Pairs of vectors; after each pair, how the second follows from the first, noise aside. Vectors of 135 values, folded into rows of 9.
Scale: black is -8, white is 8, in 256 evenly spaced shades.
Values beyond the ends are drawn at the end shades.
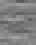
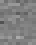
partly zeroed.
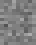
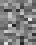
reversed, negated, scaled up.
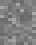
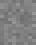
shrunk.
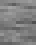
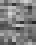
scaled up.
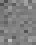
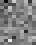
scaled up.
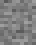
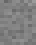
shrunk.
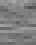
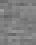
wrapped around, shrunk.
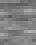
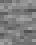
negated.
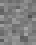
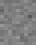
shrunk.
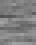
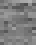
wrapped around, negated.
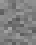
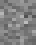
reversed, negated.
